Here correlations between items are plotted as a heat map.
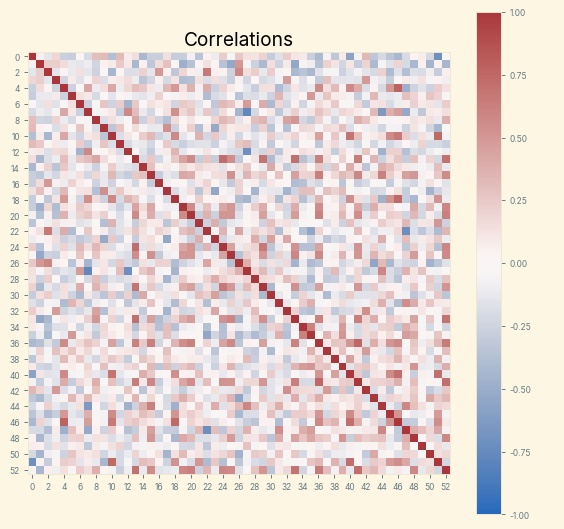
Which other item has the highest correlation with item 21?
51
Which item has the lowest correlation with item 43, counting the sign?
26
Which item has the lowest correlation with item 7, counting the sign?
27
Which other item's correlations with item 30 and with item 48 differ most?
52
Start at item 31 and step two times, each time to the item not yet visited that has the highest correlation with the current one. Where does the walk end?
44
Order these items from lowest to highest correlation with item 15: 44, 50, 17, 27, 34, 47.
17, 50, 34, 27, 47, 44
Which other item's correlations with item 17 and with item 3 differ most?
32
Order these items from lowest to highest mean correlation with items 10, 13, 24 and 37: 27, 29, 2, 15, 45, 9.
2, 27, 9, 45, 15, 29
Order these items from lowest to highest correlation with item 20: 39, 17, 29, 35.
35, 17, 39, 29
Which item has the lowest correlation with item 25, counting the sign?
1
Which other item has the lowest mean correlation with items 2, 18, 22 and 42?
47
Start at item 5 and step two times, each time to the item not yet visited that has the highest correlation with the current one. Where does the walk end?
34
